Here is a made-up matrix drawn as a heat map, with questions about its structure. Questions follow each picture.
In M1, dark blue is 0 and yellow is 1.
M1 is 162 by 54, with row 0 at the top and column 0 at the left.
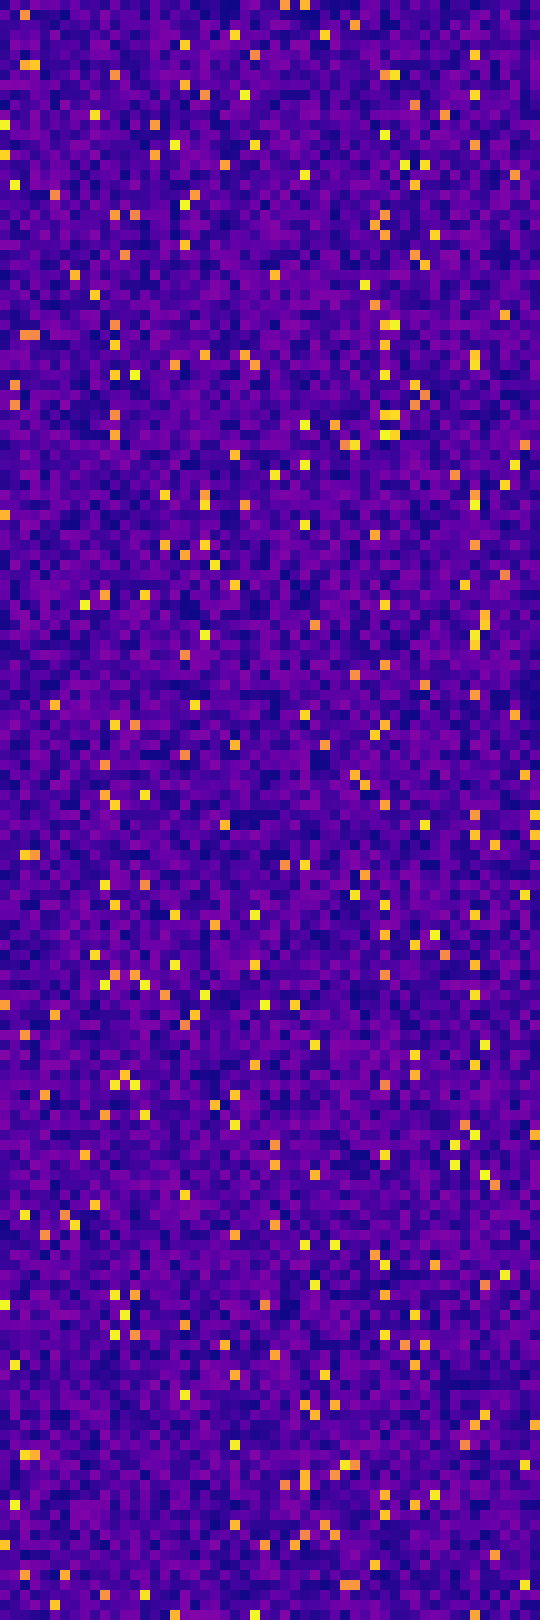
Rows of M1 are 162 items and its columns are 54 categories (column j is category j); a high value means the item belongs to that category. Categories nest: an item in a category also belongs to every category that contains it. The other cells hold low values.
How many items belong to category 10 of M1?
7
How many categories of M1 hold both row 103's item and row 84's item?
0
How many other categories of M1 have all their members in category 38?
5
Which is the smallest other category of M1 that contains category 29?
26
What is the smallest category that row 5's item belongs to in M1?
25
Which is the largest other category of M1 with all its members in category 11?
13
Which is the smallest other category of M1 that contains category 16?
20
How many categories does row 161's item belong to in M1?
3
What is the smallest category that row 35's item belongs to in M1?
24
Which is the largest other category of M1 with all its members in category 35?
52
